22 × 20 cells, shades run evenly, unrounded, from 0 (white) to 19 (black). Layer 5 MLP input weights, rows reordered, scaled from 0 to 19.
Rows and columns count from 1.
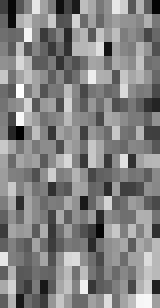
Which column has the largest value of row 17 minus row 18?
20
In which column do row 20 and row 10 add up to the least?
18
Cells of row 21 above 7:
13
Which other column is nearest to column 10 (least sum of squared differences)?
1
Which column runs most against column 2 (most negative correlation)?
5
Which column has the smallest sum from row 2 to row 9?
3
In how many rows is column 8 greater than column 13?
12
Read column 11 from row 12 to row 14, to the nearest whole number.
15 8 7
